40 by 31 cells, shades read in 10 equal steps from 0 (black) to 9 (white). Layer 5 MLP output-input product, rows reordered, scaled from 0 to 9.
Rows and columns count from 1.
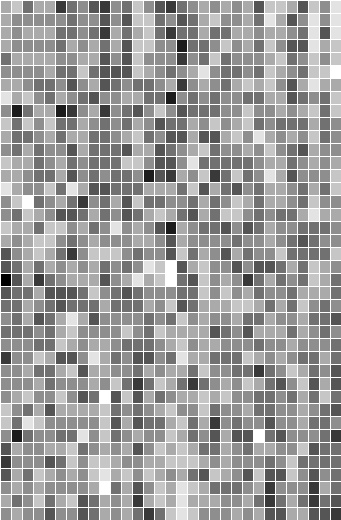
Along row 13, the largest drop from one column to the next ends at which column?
19
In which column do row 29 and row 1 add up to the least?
24
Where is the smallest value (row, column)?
22, 1
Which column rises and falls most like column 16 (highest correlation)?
15
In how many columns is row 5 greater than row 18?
14
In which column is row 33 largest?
3
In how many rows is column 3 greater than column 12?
23
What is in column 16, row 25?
4
